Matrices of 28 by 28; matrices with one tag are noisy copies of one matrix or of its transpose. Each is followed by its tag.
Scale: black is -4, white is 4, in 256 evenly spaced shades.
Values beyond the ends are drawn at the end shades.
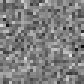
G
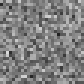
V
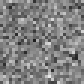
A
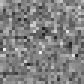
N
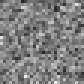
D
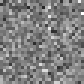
V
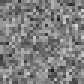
D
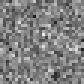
A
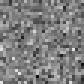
G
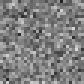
A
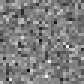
A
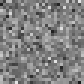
V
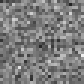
D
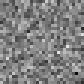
G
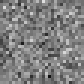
D
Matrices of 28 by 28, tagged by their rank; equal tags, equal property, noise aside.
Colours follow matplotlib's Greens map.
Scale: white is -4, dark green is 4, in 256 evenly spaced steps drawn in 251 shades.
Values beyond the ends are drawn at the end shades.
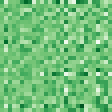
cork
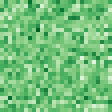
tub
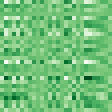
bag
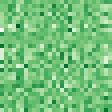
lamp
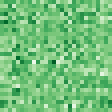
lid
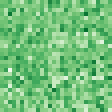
lid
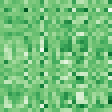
cork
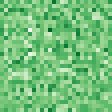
tub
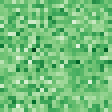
tub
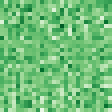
lid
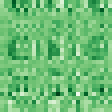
cork
